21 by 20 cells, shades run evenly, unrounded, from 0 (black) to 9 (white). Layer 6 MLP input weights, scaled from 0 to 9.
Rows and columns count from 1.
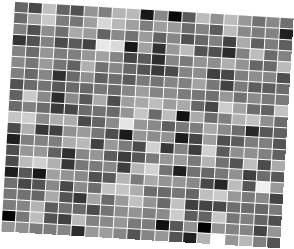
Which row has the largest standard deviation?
4
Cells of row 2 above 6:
4
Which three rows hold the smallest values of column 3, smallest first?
16, 12, 17
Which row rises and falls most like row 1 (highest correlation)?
20
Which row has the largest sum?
2
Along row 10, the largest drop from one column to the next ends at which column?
13
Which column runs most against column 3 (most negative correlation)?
19
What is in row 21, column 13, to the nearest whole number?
3
